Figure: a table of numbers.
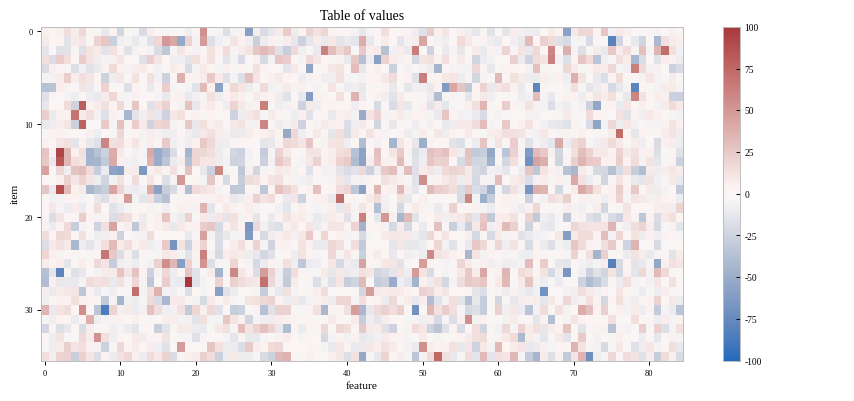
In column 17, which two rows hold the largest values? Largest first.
1, 25
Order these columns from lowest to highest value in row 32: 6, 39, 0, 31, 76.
0, 31, 76, 6, 39
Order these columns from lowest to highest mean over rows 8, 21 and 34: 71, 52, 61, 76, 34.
34, 76, 71, 52, 61
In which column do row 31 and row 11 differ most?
76
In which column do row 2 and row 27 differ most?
49
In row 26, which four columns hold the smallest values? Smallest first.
2, 69, 23, 0
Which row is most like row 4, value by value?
7
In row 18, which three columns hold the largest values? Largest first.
39, 56, 11
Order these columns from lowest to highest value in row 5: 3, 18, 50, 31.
31, 3, 18, 50
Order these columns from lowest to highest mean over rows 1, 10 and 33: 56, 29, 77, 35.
35, 77, 56, 29
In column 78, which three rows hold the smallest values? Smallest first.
6, 3, 15
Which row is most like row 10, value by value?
8
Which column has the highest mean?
21
